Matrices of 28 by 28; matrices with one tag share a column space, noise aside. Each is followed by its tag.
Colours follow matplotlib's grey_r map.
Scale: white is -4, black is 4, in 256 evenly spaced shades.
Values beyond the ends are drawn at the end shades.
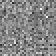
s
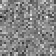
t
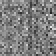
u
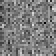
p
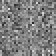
p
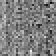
p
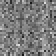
t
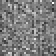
s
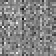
u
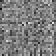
p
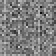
u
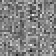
t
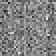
s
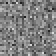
s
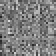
t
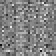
t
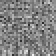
p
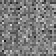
p
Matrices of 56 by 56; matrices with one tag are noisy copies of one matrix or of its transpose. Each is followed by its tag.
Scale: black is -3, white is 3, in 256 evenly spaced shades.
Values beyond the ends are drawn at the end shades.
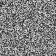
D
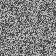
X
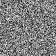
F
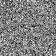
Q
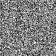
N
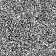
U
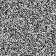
Q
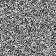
D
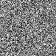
U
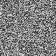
X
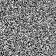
F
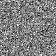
X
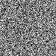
F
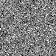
U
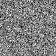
F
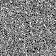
D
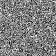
X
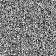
F
